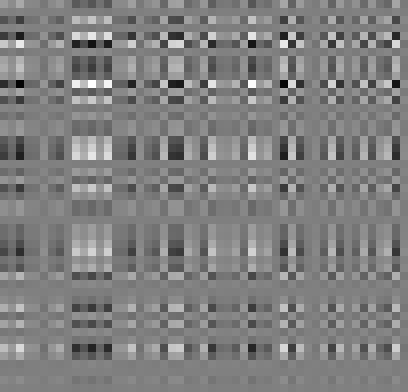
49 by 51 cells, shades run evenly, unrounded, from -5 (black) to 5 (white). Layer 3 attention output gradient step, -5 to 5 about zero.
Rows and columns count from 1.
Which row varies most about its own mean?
11
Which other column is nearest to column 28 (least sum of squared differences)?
33
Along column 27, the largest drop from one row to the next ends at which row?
6
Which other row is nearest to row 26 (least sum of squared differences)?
27
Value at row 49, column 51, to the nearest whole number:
0
